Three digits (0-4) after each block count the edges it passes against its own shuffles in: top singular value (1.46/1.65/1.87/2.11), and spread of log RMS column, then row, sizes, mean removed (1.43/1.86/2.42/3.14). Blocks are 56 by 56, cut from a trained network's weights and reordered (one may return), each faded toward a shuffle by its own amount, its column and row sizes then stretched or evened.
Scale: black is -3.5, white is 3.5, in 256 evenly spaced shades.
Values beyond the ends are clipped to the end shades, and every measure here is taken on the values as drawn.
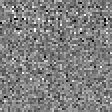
1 0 1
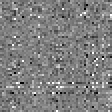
0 2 2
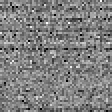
1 0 1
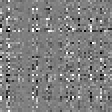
2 4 3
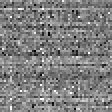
3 1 0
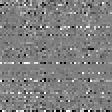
2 1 4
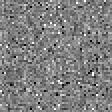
0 0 1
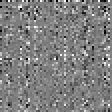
1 4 2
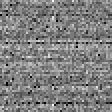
3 1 1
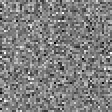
1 2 0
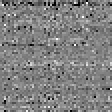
1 2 3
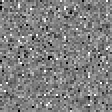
0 1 0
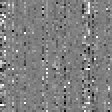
2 4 0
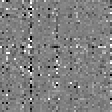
2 3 2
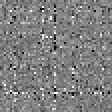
2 2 2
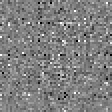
0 2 2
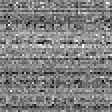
4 0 3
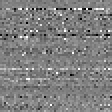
1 0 3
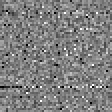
1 0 2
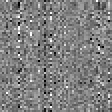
3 3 0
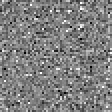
1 0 0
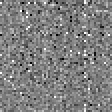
1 1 1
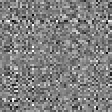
4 2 3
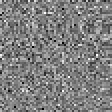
3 0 2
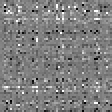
1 3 3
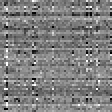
4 3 1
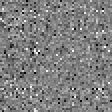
1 1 0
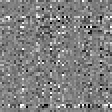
2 3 3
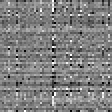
4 3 1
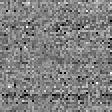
1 2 2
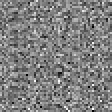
3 1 1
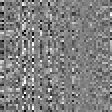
4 4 0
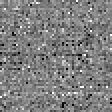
0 1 1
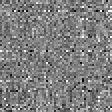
2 0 2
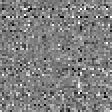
0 2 3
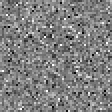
0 0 0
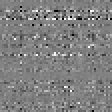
1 1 4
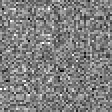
3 0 0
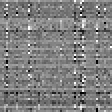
4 3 0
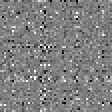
1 2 3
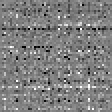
2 3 3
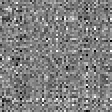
3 2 2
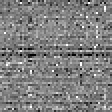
3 1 2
